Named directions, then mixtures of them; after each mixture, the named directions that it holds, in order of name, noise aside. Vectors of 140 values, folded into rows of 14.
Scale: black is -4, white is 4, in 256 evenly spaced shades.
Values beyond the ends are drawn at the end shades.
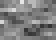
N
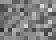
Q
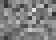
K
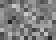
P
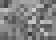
K, N, P.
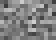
K, N.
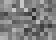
K, N, P.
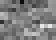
N, P.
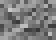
K, N, Q.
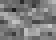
N.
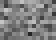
K, N.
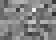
K, N.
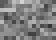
K, N.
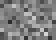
P.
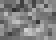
K, N.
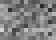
N, Q.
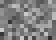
P.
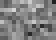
K, N.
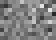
K, N, Q.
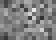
K, P.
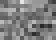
K, N, P.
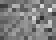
K, P, Q.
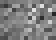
K, P, Q.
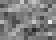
N, P, Q.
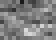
N.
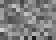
P.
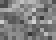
K, N, P.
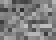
K, N, Q.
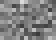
N, P, Q.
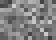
K, N, P.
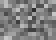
K.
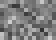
P.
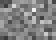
K, N, P.
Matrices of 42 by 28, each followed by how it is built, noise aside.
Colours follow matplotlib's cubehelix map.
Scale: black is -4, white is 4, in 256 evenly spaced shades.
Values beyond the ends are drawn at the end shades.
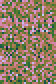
blocks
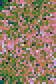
smooth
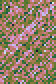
Hankel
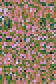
blocks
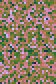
repeating columns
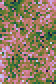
smooth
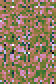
low rank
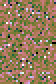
sparse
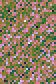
Hankel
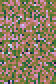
repeating columns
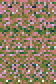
repeating columns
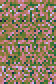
repeating columns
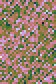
Hankel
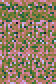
repeating columns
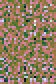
low rank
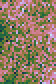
smooth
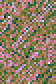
Hankel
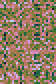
blocks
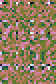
low rank
